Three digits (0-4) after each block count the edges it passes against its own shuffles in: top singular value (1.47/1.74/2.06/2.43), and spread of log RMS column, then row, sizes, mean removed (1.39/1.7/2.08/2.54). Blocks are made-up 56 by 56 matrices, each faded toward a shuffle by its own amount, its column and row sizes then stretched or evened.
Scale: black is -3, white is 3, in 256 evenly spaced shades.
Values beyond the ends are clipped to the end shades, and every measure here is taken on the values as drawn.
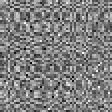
4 1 0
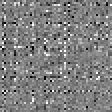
2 4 4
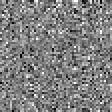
3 2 1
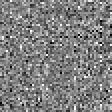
1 3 1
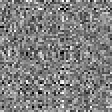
3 2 3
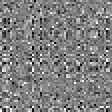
4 3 2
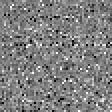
1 0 2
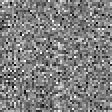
2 1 0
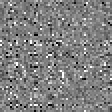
1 3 3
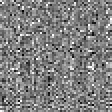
2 2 0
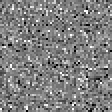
1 0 1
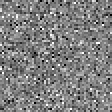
1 0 1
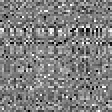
4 0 3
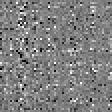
0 4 3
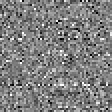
2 0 2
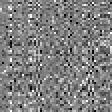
4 3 0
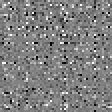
0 3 4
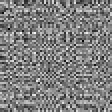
4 0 2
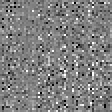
2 4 3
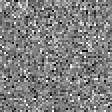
1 1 2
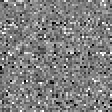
0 0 3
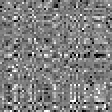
4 2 3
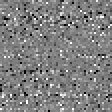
1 0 3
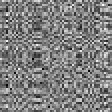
4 3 1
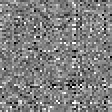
2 1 3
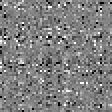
2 3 2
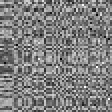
4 1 0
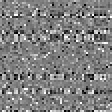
4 0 4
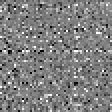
2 2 3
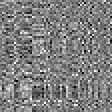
3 2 2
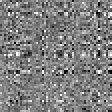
4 4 3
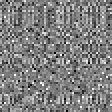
4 0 1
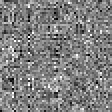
2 3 0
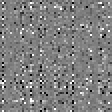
3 4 3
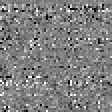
1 2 4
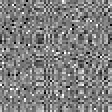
4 0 0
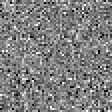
0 0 1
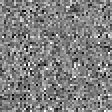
1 2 3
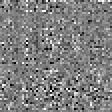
0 3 4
